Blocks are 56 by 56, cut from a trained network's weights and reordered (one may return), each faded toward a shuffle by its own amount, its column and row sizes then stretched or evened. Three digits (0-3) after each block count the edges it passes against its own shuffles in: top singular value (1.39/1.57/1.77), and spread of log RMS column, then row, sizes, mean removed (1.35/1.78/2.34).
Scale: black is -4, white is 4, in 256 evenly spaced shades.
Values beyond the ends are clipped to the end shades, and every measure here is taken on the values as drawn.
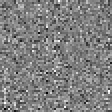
2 2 1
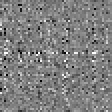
1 3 2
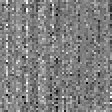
3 3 1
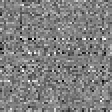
3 1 3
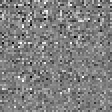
0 2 3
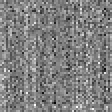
3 2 0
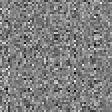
3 3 0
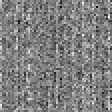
3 2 1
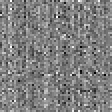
3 2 2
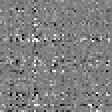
1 3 3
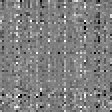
3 3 3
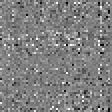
0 2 3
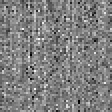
2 1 0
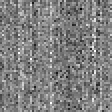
3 2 0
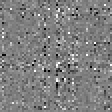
0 3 2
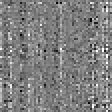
3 3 2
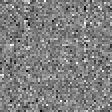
1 1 1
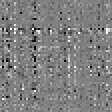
3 3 3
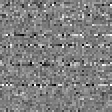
2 0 3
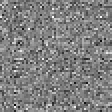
2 1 2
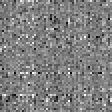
2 1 3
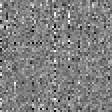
1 3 1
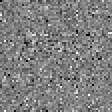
0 1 2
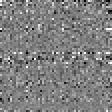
3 2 3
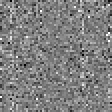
0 2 0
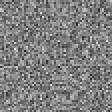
3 0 0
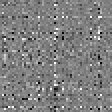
3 3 3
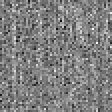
2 0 1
